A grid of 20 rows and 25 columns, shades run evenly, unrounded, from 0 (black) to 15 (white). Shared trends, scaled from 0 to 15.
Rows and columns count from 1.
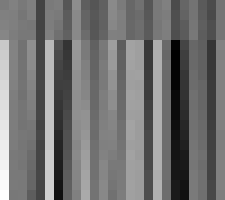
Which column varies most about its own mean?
1
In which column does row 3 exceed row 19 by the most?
7
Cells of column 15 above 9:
16
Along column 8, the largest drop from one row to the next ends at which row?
5
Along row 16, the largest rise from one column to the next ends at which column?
6
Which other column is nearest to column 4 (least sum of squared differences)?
2
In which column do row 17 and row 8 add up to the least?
20
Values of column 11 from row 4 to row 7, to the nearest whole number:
5 6 6 6
